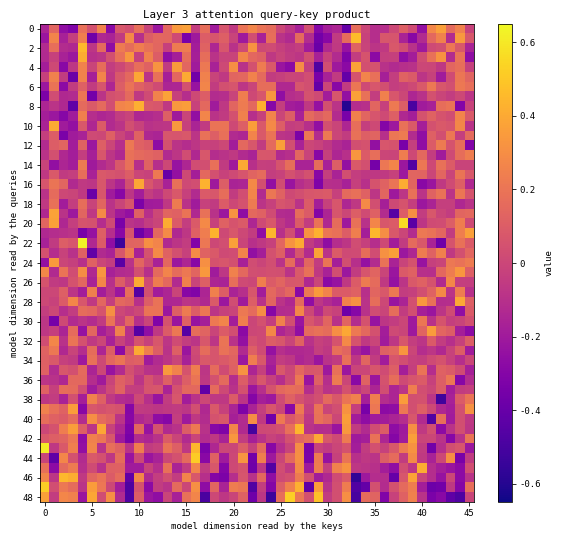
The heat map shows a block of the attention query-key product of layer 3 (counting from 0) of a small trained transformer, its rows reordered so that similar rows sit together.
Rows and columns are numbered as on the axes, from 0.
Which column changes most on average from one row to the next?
10
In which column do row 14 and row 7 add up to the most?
21
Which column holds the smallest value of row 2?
29
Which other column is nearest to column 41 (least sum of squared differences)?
24
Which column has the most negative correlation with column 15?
32
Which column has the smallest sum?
30
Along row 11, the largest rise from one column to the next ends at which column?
28
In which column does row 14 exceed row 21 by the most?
4
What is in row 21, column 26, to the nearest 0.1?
0
